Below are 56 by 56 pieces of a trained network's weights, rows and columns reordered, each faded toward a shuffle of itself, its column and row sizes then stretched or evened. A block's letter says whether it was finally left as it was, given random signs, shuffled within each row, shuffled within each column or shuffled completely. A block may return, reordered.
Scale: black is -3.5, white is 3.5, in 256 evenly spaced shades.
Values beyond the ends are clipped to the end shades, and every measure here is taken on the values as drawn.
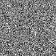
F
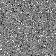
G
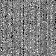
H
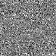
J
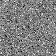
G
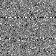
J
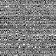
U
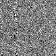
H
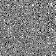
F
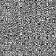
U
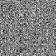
U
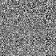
U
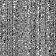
U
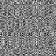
U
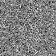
H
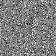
H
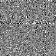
F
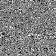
J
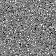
G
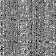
U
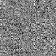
U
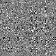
F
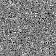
J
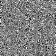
H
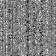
H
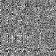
U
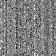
H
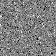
G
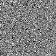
F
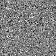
J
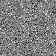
G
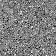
G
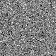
G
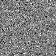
J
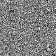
H
